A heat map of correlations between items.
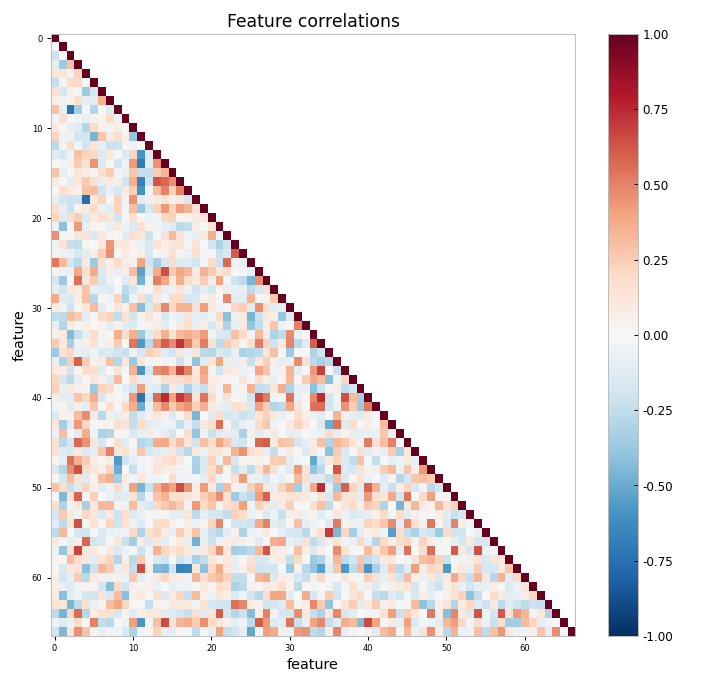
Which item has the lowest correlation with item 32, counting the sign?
25
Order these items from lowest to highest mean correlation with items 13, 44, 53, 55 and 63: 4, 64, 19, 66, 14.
64, 66, 19, 14, 4
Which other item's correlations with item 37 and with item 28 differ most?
34
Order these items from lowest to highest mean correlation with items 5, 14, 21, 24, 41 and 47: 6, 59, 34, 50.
59, 6, 50, 34
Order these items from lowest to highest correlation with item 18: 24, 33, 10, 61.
61, 24, 33, 10
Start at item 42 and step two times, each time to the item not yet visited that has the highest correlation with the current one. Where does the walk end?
56
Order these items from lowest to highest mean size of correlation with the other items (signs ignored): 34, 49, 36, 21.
49, 21, 36, 34
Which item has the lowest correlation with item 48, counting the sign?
8
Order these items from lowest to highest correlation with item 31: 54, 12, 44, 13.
44, 13, 12, 54
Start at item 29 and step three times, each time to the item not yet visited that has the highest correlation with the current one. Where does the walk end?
0
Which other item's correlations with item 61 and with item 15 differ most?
7
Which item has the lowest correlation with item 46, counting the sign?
35
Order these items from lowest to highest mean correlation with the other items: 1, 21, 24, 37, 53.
1, 53, 24, 21, 37
